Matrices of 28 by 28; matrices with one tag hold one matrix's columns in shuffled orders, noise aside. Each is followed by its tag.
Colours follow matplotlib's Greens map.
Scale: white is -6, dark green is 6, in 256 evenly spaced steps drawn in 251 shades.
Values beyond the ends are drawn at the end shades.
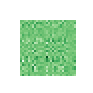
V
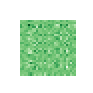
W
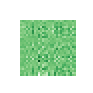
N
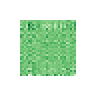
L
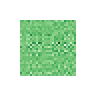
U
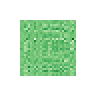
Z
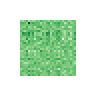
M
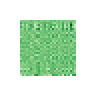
L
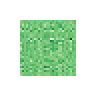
Z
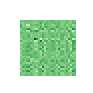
Z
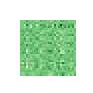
W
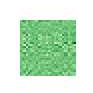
U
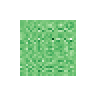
Z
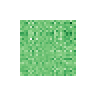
M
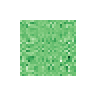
V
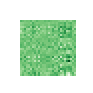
N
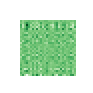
L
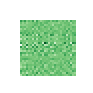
U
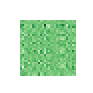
W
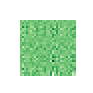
N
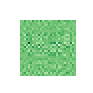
U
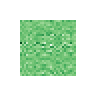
U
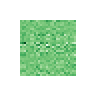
U
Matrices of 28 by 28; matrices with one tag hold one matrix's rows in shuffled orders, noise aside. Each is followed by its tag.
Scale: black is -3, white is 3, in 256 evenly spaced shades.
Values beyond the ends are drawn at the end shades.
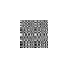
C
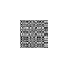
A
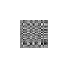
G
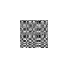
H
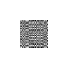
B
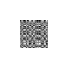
H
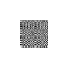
C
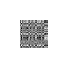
A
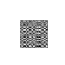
H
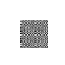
C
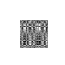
H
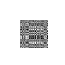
B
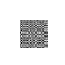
A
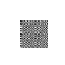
C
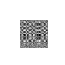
H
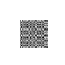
A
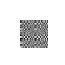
C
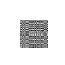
B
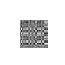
A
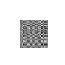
G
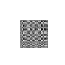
G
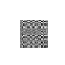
G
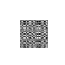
H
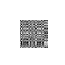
A
